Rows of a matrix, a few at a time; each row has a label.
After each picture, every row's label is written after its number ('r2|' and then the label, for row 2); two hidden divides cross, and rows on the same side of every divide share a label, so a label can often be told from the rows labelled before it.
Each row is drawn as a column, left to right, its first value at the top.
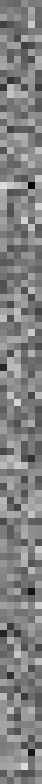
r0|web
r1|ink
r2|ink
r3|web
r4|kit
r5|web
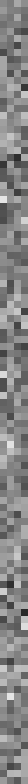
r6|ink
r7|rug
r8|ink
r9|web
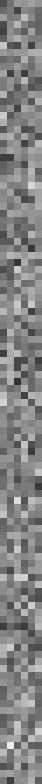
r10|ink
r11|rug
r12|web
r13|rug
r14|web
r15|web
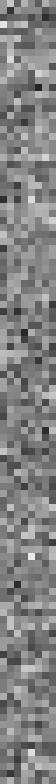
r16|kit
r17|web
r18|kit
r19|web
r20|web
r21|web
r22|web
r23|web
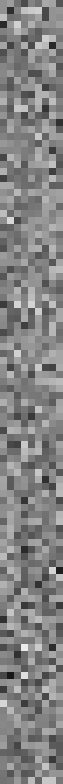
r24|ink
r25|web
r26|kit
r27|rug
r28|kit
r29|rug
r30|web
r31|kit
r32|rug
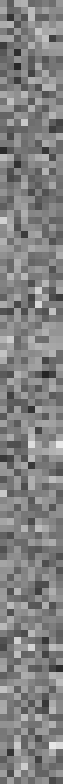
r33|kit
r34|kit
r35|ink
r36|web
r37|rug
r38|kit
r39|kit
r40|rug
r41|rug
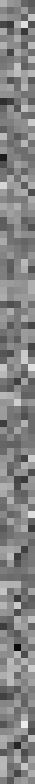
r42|ink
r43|ink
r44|web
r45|kit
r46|ink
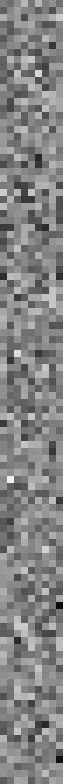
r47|ink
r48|ink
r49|kit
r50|kit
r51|rug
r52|ink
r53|ink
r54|web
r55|rug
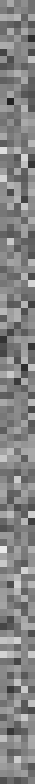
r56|ink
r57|ink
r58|ink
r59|kit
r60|ink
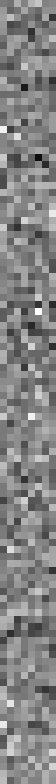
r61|kit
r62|ink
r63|ink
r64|web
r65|ink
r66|ink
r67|ink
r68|web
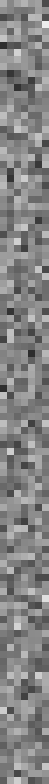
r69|web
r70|kit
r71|web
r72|web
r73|ink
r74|rug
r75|kit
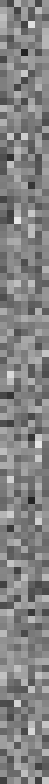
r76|rug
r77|rug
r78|web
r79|ink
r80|kit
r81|rug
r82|kit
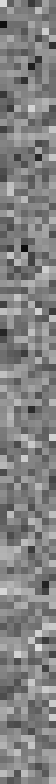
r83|ink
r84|ink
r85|ink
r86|ink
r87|rug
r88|rug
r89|kit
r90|web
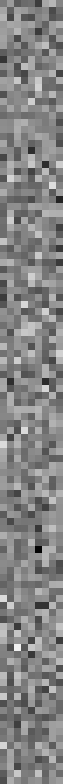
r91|rug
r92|web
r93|rug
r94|kit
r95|kit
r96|rug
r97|ink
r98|web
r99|kit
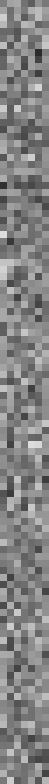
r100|rug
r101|web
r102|rug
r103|kit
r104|kit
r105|rug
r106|kit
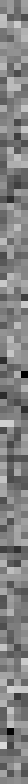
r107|rug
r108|kit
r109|kit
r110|kit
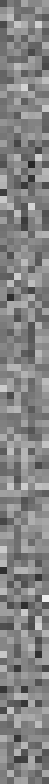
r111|ink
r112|rug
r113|kit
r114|rug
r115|ink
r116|kit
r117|rug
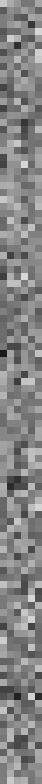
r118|ink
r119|web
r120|web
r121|kit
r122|rug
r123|web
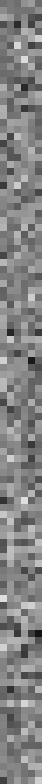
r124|rug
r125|ink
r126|ink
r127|web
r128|web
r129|web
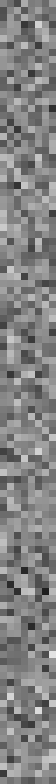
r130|web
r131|kit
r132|kit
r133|ink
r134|ink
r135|kit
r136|kit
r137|ink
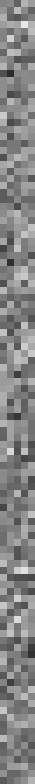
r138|ink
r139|kit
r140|kit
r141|kit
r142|kit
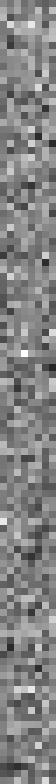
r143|rug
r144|kit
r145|kit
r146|kit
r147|kit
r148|rug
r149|web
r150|kit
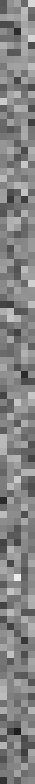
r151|rug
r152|ink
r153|ink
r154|kit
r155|web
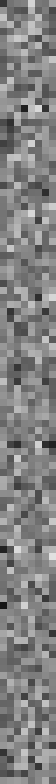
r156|rug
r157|kit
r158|web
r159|web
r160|kit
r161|rug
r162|web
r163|web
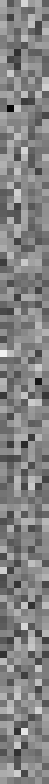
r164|kit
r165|web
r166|rug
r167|web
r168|rug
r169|ink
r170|kit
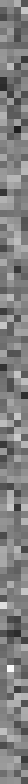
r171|web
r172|web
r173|ink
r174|rug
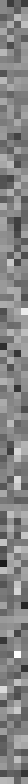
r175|kit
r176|kit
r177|ink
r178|rug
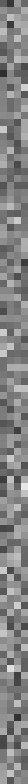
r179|kit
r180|ink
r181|web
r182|rug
